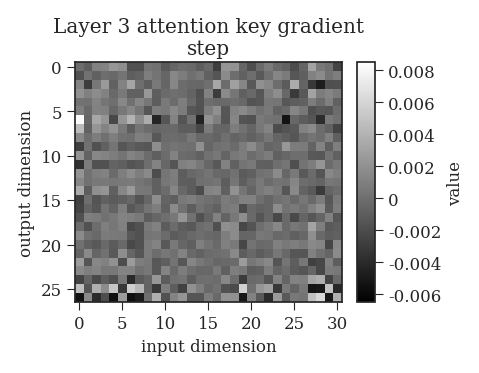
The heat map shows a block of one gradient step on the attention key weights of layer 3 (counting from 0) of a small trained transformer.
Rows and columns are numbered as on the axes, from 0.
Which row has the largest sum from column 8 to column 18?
26
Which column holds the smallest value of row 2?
28
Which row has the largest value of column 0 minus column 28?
6
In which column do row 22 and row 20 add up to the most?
0
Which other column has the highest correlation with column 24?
14
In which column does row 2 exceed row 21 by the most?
25
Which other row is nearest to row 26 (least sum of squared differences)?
24
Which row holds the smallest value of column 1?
2
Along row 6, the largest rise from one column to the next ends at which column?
15
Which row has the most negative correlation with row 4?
9
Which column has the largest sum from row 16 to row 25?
18
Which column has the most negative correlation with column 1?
21
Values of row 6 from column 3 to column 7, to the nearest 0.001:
0.002 -0.002 0.002 0.004 0.002
